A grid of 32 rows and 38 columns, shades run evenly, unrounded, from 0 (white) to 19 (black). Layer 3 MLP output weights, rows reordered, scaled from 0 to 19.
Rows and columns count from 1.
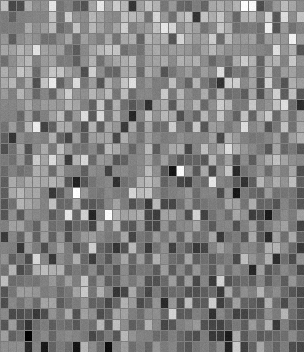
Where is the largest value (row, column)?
31, 4
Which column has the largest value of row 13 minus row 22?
2
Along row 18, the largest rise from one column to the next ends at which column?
30
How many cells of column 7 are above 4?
29
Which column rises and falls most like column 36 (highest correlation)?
28
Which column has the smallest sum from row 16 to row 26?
5
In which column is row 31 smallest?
16
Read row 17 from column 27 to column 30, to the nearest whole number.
2 9 10 12
